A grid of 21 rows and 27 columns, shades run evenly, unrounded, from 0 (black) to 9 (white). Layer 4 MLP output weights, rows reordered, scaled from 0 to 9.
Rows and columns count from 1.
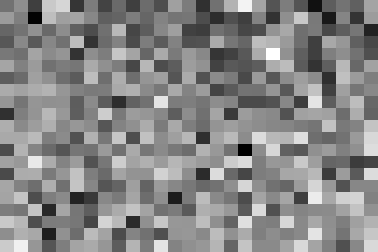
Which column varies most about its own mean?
18
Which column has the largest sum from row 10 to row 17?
23
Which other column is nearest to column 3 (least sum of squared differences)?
11
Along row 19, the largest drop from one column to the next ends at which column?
10
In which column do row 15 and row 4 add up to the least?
15
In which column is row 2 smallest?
3
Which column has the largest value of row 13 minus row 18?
20
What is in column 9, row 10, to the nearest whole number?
4
